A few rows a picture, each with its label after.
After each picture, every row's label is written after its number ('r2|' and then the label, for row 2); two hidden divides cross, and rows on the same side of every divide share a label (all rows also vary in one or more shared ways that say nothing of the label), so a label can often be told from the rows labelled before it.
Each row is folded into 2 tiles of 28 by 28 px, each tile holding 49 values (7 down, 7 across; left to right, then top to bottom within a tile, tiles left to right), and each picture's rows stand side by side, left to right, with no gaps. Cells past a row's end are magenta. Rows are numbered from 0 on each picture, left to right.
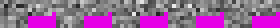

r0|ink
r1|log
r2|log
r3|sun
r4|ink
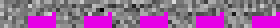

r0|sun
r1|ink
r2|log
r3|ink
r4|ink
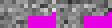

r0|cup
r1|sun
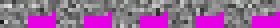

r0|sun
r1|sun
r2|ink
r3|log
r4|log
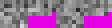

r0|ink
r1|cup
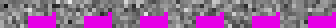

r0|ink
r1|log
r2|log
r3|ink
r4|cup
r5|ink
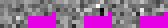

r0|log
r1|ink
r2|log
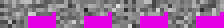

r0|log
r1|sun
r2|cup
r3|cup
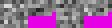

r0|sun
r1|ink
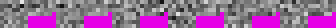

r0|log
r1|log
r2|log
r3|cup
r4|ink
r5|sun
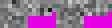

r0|sun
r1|log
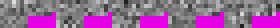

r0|log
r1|sun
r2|sun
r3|log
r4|ink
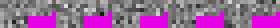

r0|ink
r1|ink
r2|cup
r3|log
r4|log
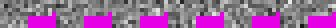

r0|ink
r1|log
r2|cup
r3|cup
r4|ink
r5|cup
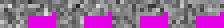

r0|sun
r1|log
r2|cup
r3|log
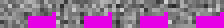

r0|ink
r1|ink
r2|log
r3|log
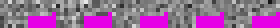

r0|cup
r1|log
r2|ink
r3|cup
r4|cup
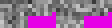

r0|sun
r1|ink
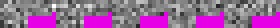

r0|cup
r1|sun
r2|log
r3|sun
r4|sun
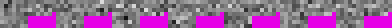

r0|ink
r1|ink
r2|sun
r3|log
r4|cup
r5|sun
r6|sun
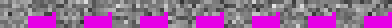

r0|log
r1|log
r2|cup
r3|sun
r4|log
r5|sun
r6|sun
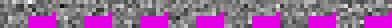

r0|log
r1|ink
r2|sun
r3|cup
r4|cup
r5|log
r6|sun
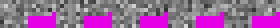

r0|cup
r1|ink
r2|ink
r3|cup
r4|cup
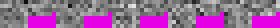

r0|sun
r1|sun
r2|sun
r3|sun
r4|cup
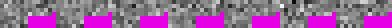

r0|cup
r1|cup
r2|cup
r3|sun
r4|log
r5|sun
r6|log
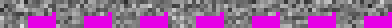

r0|ink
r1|sun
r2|sun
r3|log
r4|sun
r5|sun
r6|ink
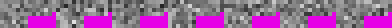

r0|cup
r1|ink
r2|sun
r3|ink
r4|log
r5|ink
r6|ink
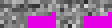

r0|log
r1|sun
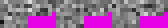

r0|ink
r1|cup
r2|log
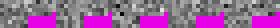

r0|log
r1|ink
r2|ink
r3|log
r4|log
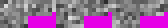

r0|cup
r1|log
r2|sun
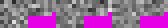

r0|sun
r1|cup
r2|log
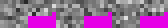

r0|cup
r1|sun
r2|log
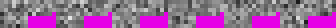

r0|log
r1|log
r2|ink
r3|cup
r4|sun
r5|ink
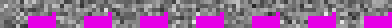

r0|cup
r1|ink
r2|sun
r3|cup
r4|log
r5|cup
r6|sun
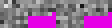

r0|sun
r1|ink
